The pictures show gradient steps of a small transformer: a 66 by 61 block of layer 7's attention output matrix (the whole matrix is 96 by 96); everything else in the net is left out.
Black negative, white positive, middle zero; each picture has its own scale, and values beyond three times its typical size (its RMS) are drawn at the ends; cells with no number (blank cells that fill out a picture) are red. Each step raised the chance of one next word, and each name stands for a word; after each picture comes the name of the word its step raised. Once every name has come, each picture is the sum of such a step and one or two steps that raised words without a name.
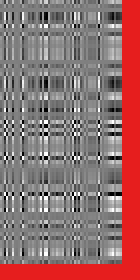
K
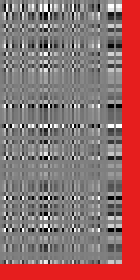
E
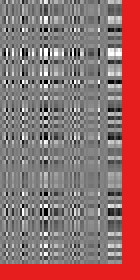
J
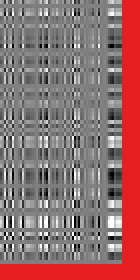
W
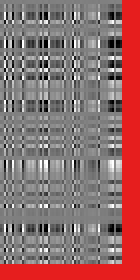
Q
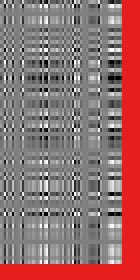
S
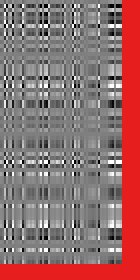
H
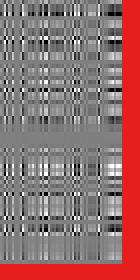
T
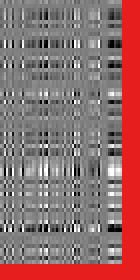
Q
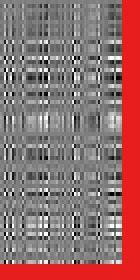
W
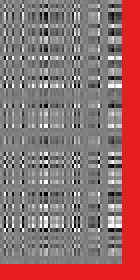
H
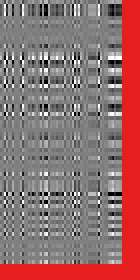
J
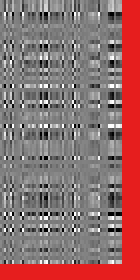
E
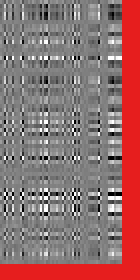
K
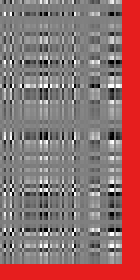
T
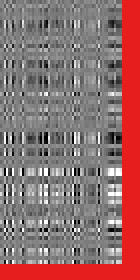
S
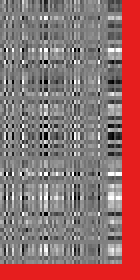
S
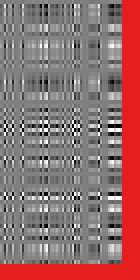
K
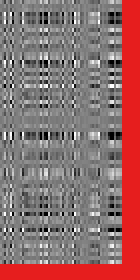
E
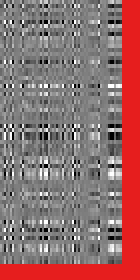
H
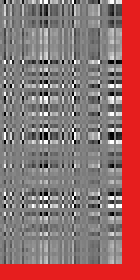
J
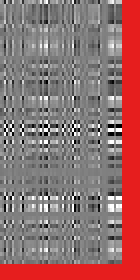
K
